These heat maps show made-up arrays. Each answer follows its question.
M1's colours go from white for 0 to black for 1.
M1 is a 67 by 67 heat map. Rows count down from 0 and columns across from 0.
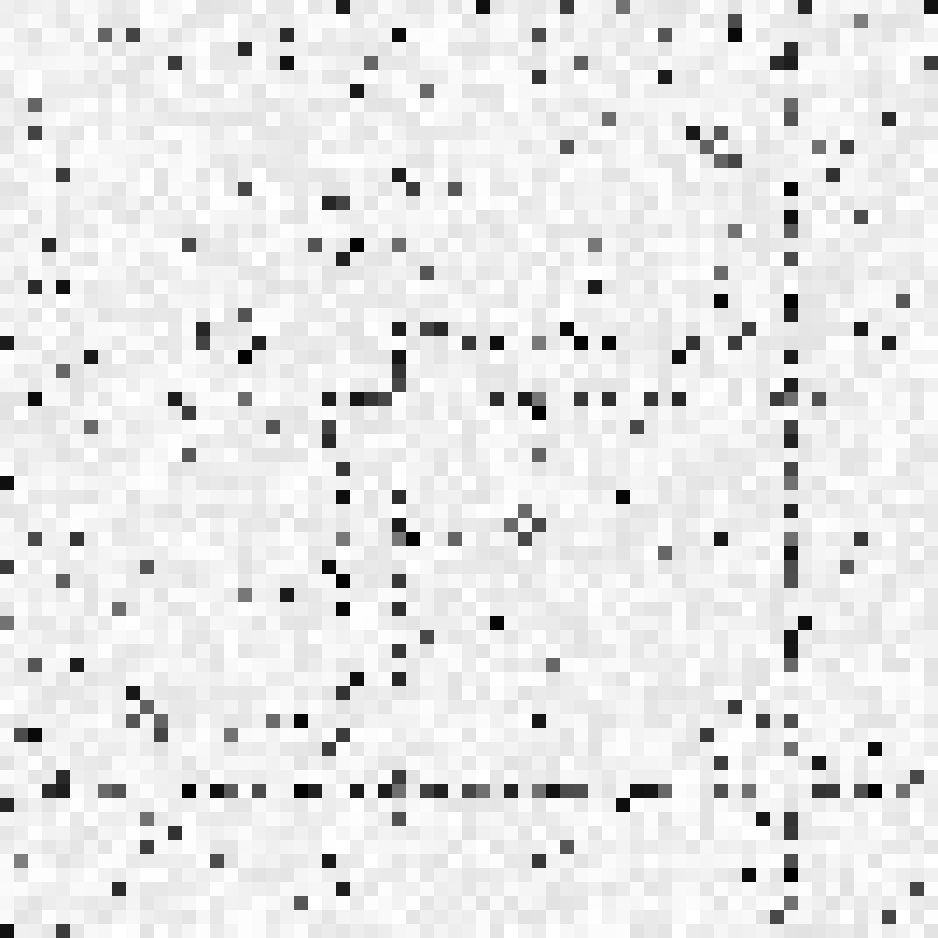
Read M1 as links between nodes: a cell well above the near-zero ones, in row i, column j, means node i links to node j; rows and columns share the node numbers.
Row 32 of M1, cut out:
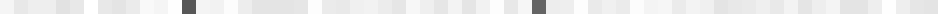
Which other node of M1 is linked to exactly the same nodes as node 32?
node 29
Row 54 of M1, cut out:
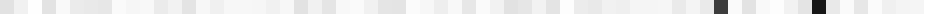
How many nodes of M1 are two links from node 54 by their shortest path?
8
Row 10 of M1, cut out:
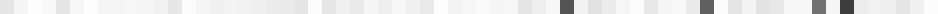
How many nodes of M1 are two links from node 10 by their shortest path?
6
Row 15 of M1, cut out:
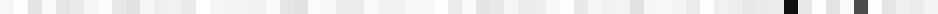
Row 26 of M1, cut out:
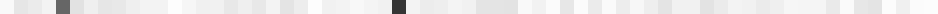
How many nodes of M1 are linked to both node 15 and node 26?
0
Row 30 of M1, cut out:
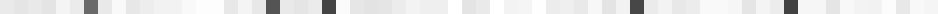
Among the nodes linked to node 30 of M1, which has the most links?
node 56
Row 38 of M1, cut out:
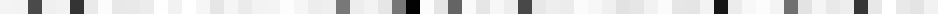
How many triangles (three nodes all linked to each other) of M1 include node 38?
5
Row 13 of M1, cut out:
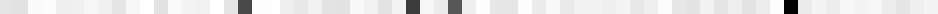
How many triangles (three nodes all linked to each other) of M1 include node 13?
0
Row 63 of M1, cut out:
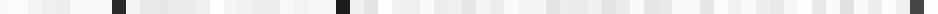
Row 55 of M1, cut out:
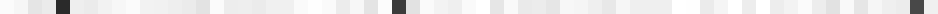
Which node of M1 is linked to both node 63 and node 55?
node 65
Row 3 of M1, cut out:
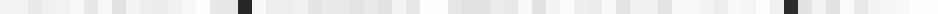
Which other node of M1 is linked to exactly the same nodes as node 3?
node 22
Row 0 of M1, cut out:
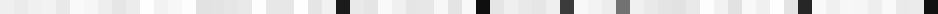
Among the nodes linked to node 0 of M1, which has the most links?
node 24
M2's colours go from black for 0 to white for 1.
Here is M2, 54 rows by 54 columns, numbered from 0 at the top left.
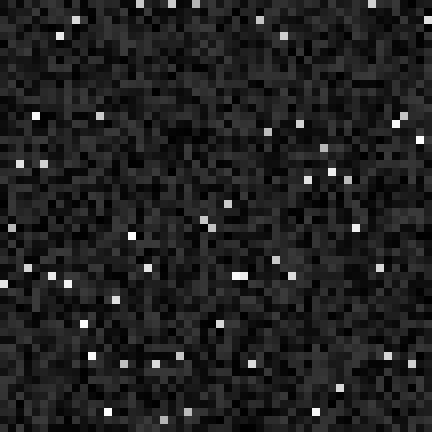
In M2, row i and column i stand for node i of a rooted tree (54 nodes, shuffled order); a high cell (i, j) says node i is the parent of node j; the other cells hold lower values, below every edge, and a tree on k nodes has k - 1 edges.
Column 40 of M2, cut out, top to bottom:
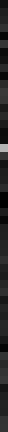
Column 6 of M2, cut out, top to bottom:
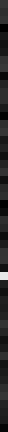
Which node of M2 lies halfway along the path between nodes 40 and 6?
16
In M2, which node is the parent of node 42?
48
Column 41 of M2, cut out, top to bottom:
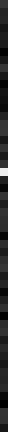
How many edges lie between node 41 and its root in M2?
8
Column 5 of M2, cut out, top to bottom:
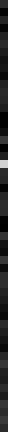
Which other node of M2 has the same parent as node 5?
2
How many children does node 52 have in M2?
1
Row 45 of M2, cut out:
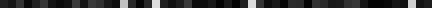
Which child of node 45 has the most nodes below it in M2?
15
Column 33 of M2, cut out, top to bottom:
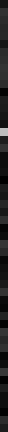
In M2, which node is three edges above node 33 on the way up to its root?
34
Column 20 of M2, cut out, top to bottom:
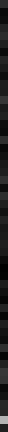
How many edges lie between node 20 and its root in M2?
9
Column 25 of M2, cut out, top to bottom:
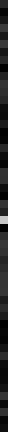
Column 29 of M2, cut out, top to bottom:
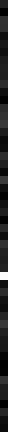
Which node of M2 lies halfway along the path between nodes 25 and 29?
18
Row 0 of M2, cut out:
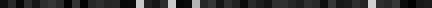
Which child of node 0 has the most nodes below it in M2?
17
